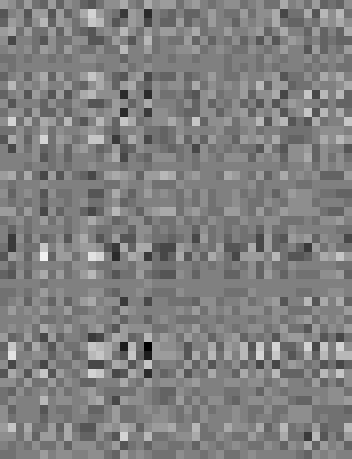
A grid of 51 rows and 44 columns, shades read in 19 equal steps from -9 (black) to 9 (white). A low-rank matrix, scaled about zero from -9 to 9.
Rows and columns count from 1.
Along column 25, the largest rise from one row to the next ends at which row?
14
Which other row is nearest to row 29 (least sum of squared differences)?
16
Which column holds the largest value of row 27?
11
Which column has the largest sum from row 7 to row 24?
39
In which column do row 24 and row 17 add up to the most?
15
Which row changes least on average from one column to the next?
32
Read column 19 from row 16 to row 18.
-4 0 -2
